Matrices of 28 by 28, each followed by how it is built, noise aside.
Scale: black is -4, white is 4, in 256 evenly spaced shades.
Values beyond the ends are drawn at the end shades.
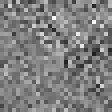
upper triangular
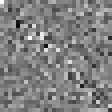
banded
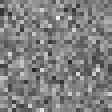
noise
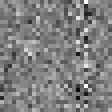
uneven columns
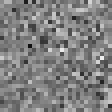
upper triangular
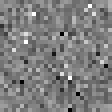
sparse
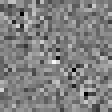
banded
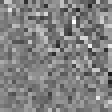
upper triangular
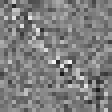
banded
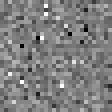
sparse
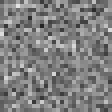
noise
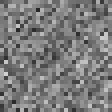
Hankel
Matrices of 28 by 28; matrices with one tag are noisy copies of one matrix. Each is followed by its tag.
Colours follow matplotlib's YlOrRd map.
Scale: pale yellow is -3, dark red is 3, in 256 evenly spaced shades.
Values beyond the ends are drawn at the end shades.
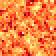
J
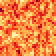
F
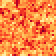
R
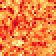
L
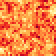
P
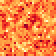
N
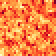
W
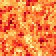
J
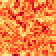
R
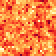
P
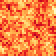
P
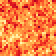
F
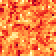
F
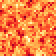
J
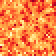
W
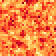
J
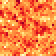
R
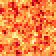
F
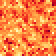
W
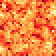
P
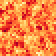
J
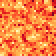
W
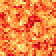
N
